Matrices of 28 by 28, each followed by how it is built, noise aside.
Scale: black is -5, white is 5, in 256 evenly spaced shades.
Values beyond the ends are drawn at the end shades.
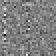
uneven columns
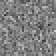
noise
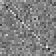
diagonal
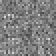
blocks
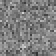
blocks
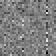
uneven columns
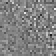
upper triangular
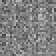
blocks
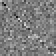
diagonal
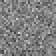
noise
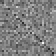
diagonal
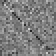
diagonal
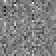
uneven columns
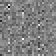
uneven columns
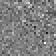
upper triangular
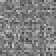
blocks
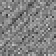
Hankel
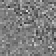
upper triangular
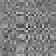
low rank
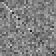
diagonal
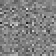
low rank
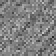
Hankel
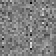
uneven columns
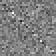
diagonal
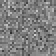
noise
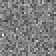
noise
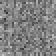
blocks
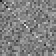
diagonal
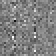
uneven columns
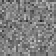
noise
